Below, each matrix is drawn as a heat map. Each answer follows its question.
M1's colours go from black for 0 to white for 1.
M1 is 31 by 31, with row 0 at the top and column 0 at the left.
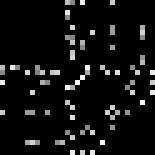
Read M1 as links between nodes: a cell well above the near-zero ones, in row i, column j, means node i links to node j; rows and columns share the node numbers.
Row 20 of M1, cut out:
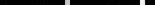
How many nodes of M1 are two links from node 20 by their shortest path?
10
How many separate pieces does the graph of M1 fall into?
6
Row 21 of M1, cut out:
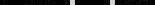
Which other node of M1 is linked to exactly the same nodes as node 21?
node 23
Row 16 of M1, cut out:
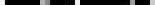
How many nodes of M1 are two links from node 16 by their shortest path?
4
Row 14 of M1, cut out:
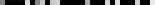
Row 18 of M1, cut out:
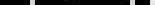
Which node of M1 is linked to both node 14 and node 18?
node 30
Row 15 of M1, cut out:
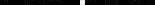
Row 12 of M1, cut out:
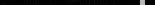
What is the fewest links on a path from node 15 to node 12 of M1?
6
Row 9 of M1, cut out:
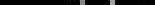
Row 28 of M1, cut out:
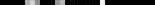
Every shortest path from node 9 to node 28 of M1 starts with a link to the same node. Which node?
node 22
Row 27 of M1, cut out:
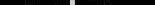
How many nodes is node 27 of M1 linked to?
1
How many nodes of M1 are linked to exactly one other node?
6
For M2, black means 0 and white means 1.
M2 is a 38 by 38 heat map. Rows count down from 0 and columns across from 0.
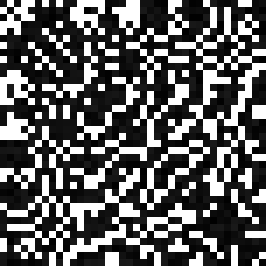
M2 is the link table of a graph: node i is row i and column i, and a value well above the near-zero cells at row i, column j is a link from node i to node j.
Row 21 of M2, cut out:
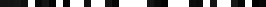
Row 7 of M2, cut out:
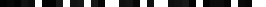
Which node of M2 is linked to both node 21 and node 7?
node 20
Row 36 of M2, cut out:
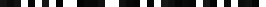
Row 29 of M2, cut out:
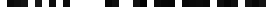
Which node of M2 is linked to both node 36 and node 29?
node 10
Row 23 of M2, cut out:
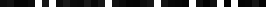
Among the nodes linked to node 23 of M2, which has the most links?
node 33
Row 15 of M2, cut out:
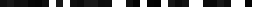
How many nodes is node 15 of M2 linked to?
12
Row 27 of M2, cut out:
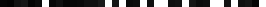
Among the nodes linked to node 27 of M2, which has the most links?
node 30
